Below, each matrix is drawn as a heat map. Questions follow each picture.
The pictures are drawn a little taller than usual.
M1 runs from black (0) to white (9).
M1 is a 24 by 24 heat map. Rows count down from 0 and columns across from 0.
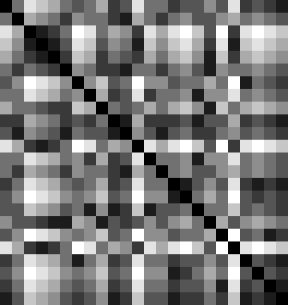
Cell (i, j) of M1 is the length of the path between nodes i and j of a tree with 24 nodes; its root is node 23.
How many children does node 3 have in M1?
3
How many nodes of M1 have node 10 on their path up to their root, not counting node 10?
10
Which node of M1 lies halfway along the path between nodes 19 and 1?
17
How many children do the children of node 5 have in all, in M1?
2
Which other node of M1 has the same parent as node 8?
4
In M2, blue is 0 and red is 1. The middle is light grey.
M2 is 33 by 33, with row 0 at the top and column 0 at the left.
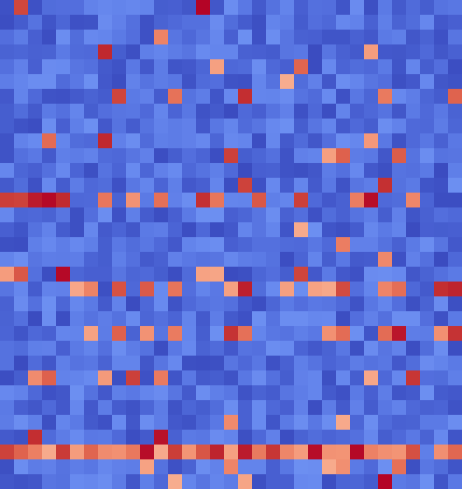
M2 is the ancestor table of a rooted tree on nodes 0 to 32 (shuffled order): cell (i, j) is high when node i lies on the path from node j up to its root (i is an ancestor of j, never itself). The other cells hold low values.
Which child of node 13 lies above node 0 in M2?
18
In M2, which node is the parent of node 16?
28
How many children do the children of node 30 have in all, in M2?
4
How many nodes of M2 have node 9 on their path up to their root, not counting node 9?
3
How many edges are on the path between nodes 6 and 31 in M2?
2
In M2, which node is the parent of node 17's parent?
32
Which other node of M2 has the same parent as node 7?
26
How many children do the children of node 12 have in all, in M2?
1
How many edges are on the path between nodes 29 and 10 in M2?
7
